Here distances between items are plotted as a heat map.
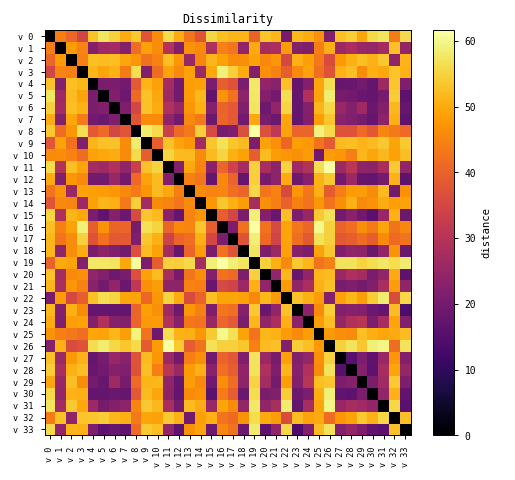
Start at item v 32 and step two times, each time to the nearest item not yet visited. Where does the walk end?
v 2
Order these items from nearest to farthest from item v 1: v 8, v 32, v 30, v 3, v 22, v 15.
v 30, v 15, v 8, v 3, v 22, v 32
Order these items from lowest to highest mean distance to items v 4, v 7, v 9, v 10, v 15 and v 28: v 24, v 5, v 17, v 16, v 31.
v 5, v 24, v 31, v 17, v 16
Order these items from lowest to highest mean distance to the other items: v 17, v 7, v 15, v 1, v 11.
v 7, v 15, v 1, v 11, v 17
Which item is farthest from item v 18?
v 19
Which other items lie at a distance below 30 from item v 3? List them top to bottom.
v 9, v 14, v 19
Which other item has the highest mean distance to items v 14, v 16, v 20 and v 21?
v 25
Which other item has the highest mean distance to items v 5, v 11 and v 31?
v 26
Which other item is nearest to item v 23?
v 33
